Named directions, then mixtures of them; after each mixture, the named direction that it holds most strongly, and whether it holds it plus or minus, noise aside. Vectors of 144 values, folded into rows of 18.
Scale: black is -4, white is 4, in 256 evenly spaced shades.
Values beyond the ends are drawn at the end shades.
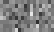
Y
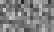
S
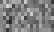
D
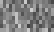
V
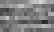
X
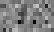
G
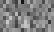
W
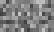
S, plus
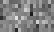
Y, minus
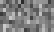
S, plus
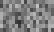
V, minus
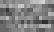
X, plus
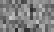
S, plus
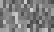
V, plus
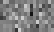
Y, minus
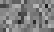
G, plus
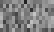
V, minus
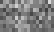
Y, minus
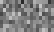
S, plus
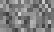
W, minus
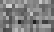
D, plus
